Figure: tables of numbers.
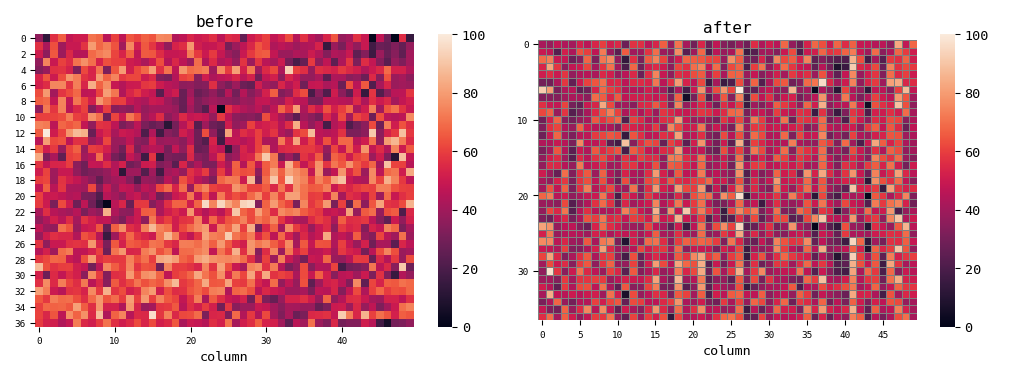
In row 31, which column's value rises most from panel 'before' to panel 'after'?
37
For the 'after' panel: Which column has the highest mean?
26
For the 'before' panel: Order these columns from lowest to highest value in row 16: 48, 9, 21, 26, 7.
21, 7, 9, 48, 26
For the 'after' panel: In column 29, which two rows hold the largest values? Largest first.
30, 3
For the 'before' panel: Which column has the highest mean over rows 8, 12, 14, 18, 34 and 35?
5
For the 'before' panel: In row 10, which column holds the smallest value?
34
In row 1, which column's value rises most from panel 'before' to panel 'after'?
44
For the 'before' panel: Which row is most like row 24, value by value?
27
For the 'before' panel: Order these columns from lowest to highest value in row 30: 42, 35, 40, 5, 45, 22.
42, 40, 5, 45, 35, 22
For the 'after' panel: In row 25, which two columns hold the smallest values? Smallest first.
36, 39
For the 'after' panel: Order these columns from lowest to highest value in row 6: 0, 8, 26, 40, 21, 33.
40, 8, 21, 33, 0, 26
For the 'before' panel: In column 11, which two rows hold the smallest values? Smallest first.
17, 15
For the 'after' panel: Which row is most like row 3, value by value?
28
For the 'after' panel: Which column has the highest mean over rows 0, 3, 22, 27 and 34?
41
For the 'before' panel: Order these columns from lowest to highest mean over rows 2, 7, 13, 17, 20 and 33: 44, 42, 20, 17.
17, 42, 44, 20
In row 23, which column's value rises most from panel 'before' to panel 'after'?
46
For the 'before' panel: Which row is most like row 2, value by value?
1
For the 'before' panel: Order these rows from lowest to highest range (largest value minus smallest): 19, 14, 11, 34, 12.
19, 34, 14, 11, 12
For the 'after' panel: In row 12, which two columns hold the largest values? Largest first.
18, 37
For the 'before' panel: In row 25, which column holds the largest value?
25
